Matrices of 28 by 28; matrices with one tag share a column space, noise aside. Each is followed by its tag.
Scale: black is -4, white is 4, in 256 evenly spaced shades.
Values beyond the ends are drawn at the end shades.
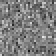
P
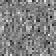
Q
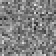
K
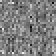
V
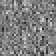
K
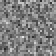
P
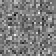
K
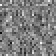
Q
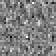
P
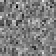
P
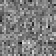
Q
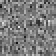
P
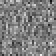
Q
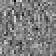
Q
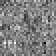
Q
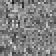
P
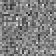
K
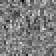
Q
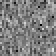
P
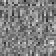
Q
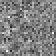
V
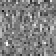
Q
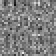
K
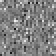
P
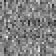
P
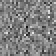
V
